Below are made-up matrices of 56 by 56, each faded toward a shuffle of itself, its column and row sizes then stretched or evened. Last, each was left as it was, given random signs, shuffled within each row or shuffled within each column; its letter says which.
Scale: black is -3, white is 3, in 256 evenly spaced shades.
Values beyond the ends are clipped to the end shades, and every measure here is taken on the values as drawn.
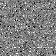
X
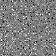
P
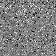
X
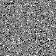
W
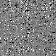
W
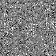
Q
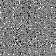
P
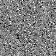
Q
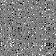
P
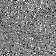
X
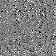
P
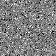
X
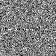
X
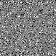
X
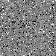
Q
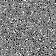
X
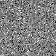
Q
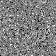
X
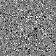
W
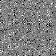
P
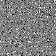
X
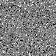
X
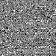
P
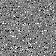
X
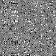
P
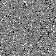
Q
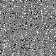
W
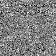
X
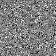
W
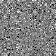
P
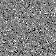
X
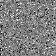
Q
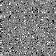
P
